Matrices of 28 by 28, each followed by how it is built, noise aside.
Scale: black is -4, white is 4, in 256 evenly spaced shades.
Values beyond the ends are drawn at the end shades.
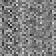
repeating rows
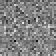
repeating columns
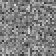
repeating rows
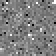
sparse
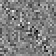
banded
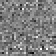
uneven rows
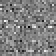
uneven rows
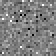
sparse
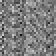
repeating rows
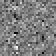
uneven columns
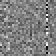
uneven columns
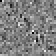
banded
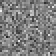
blocks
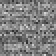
blocks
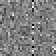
uneven columns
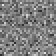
repeating columns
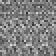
repeating columns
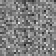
repeating rows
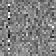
uneven columns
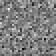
repeating columns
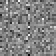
uneven columns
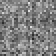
blocks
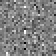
uneven columns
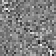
banded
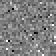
sparse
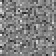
repeating rows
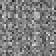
blocks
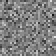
repeating rows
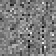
uneven columns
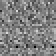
repeating columns
